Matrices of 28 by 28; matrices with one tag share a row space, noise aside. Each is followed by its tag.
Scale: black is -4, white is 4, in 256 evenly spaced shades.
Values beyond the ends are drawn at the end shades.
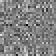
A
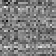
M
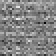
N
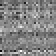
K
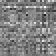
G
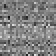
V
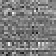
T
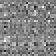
V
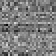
M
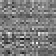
T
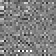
A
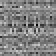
K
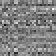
M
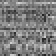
G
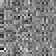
A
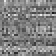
M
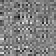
A
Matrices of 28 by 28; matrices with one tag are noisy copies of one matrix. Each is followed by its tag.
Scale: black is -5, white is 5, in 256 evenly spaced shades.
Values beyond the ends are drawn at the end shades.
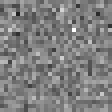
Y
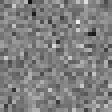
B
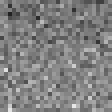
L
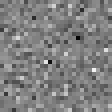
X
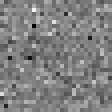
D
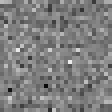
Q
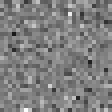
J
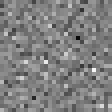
X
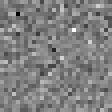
Y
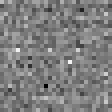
Q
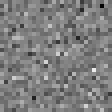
X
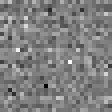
Q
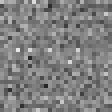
Q
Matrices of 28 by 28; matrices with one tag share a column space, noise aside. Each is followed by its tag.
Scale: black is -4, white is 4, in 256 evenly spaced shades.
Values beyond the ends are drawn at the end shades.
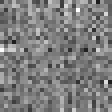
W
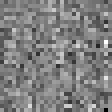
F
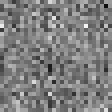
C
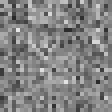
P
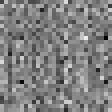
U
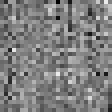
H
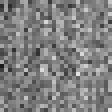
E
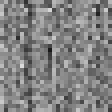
U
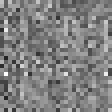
E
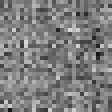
F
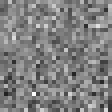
C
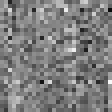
W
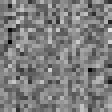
P
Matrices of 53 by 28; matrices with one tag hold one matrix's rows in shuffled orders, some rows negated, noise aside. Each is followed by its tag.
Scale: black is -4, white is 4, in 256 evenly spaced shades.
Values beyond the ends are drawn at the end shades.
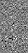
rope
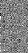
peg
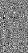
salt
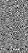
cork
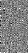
peg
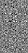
rope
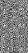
salt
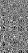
salt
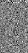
cork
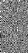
peg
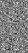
cork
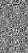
cork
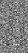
cork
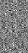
rope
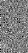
peg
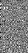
peg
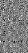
salt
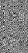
salt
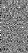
peg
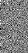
peg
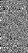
peg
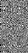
peg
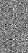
rope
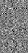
rope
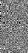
peg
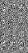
salt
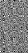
salt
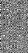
peg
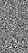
rope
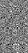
cork
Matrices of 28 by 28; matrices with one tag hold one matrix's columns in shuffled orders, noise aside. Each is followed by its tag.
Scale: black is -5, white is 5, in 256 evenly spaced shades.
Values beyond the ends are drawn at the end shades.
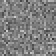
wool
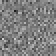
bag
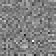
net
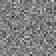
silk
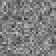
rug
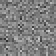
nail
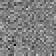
nail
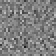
bag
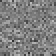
net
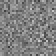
silk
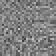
nail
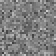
wool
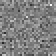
net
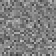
net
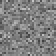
silk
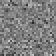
net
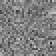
bag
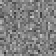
wool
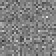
nail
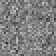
rug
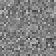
bag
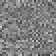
net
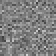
nail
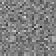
nail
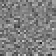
net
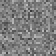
wool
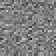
nail
